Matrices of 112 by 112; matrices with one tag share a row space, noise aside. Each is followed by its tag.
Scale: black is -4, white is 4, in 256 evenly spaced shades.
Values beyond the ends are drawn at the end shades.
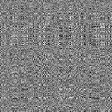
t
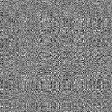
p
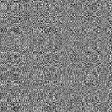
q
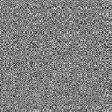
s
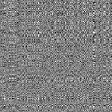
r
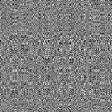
t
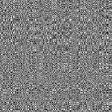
s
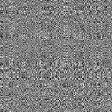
p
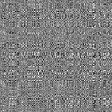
r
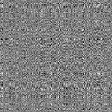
p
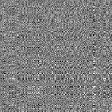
r
